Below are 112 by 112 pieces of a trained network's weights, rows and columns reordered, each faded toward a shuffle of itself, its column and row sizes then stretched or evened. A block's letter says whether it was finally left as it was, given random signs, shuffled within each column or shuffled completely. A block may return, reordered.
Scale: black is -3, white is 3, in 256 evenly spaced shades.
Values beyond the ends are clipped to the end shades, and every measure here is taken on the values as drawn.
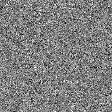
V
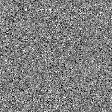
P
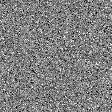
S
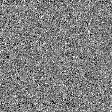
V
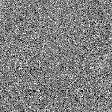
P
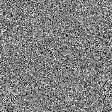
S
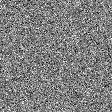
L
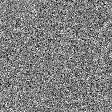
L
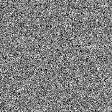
V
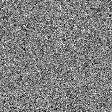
V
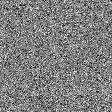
L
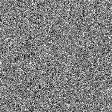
V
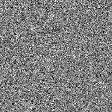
P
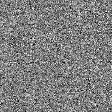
V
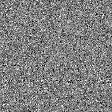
V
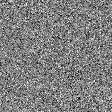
S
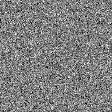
V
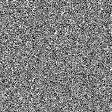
V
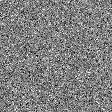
L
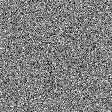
L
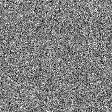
S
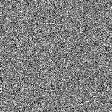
P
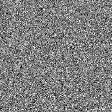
P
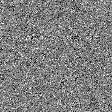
V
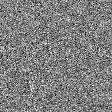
V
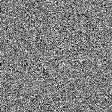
P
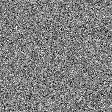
L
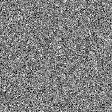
P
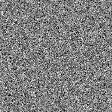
S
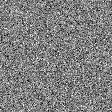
L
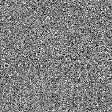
P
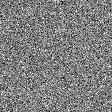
L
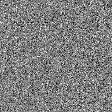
V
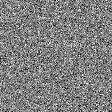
V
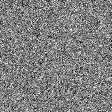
S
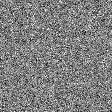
L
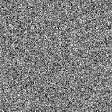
P
